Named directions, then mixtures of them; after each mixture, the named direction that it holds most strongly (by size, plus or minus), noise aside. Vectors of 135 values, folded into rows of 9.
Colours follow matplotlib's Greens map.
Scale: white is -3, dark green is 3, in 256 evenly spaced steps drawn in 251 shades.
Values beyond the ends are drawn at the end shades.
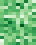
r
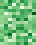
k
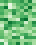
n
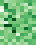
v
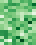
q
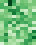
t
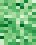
r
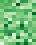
k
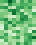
t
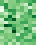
v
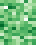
n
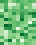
q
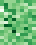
v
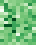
v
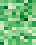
n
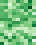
n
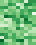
r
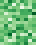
k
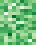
k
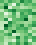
k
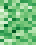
v
